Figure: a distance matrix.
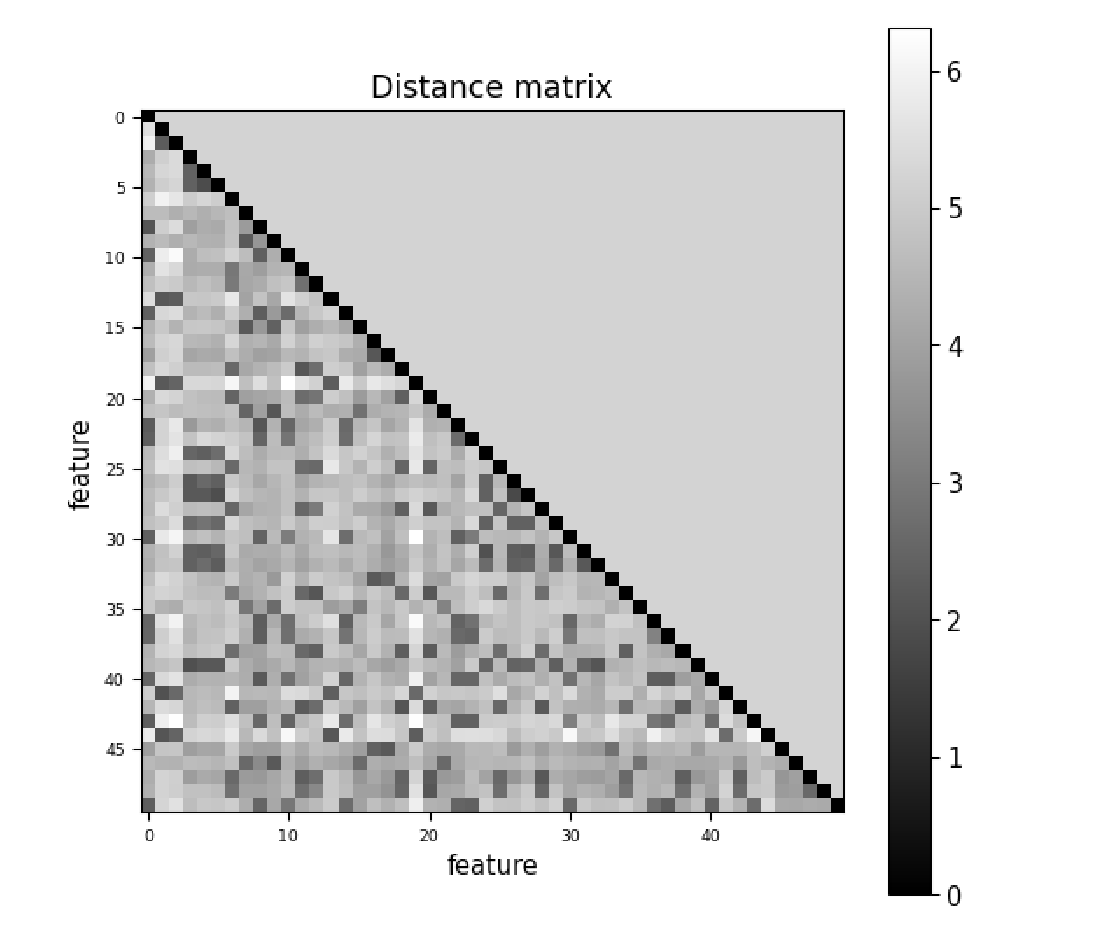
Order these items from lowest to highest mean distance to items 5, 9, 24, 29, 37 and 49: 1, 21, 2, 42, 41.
21, 42, 41, 1, 2
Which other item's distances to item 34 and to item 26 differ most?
27
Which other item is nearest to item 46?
9
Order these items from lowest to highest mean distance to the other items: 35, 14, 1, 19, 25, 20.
20, 14, 25, 35, 1, 19
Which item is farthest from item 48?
19
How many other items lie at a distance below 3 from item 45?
3
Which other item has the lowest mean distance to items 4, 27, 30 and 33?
5
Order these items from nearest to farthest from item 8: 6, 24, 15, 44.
15, 24, 6, 44
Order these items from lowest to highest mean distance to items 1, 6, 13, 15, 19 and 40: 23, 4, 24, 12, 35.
35, 12, 23, 4, 24
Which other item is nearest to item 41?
1
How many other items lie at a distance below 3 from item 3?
9
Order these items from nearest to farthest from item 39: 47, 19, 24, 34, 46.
24, 47, 46, 34, 19
